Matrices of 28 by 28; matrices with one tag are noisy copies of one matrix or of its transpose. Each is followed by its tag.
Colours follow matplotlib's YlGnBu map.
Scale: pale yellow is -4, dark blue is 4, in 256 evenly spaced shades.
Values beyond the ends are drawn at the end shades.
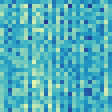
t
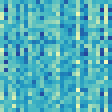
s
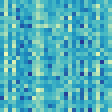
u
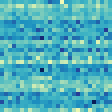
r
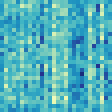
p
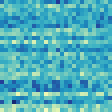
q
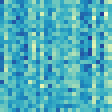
q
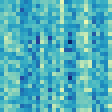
r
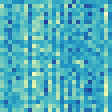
t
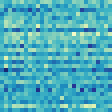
t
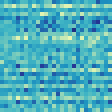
u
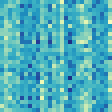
r
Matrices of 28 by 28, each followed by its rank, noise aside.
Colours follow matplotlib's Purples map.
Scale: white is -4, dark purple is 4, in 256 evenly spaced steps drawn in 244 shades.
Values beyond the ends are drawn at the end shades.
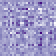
three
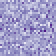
eight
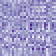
four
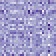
three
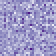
eight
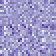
six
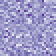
six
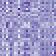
three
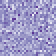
eight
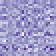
four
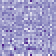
four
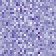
eight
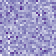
eight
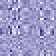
three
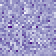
eight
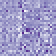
four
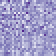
six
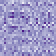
three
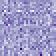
six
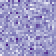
eight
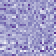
four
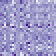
four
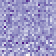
six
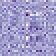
four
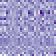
three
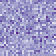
eight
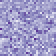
eight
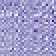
four
